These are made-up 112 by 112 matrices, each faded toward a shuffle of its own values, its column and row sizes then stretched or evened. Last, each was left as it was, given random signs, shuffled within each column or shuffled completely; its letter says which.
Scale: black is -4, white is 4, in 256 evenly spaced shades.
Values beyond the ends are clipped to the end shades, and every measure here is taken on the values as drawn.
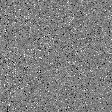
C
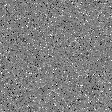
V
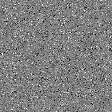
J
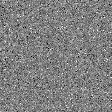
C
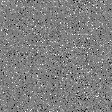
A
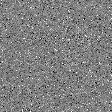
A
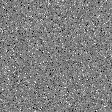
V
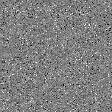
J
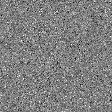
A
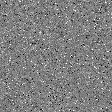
V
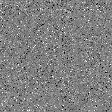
A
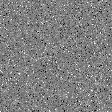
C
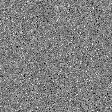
C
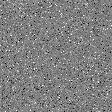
V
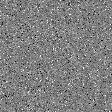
C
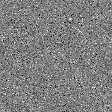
A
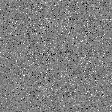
A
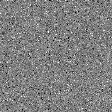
A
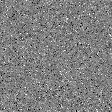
V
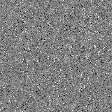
A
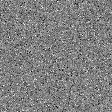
V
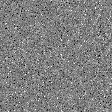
C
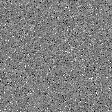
C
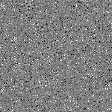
A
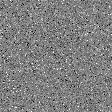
V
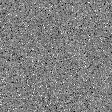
V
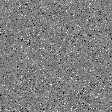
A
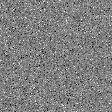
C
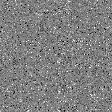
J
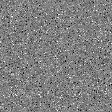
A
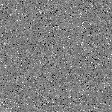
A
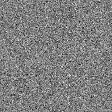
A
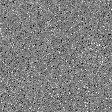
V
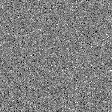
J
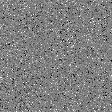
C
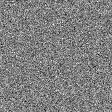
V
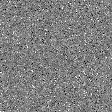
C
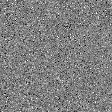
A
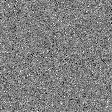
V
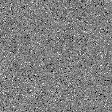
J
